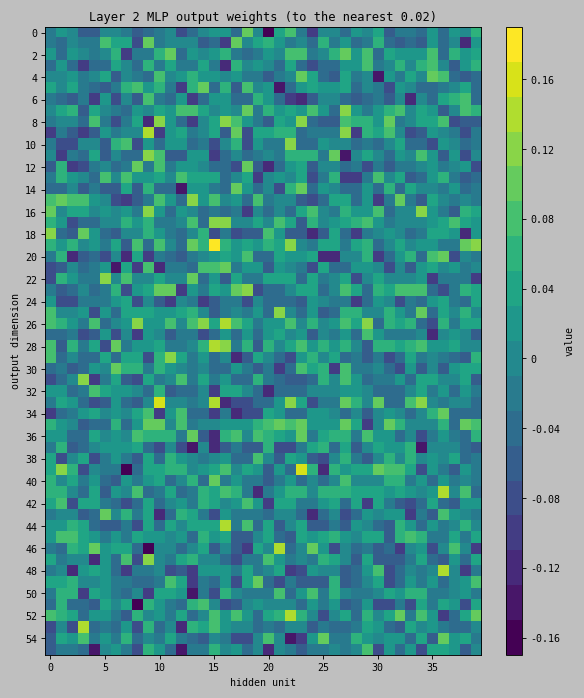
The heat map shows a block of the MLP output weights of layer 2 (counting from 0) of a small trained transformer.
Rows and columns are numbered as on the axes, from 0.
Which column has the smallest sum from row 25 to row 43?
3
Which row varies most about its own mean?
33
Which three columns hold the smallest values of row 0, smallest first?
20, 24, 12
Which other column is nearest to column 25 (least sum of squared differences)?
37
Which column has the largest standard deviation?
15
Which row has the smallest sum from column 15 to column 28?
18
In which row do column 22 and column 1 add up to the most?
52
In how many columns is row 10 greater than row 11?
17
